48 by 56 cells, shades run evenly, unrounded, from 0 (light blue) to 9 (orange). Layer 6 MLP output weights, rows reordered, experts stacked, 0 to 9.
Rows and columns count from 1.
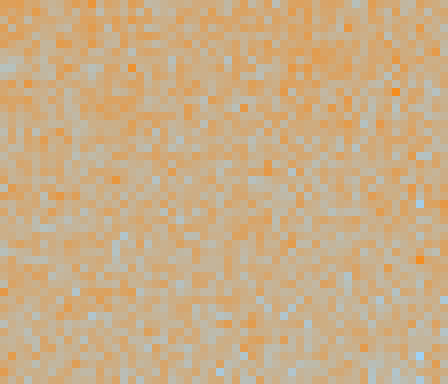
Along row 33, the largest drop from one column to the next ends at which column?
54
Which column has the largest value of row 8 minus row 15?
50
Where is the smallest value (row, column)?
45, 53
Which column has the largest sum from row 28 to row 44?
33
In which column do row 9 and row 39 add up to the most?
9
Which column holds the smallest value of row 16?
46
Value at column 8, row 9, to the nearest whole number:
6
